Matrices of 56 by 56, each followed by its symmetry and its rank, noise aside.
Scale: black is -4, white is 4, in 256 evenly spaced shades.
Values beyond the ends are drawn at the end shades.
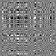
no symmetry, rank three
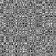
symmetric, rank four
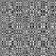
no symmetry, rank three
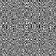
no symmetry, rank four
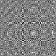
symmetric, rank three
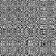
no symmetry, rank four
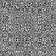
antisymmetric, rank four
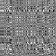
no symmetry, rank four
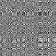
no symmetry, rank three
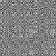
symmetric, rank three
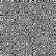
no symmetry, rank five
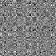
no symmetry, rank four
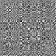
symmetric, rank four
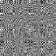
symmetric, rank three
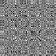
symmetric, rank four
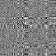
no symmetry, rank three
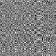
no symmetry, rank three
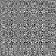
antisymmetric, rank four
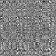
no symmetry, rank five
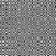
no symmetry, rank three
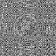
symmetric, rank five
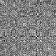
symmetric, rank five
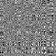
no symmetry, rank four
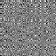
no symmetry, rank four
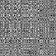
no symmetry, rank four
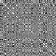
symmetric, rank four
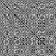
symmetric, rank four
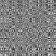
antisymmetric, rank four
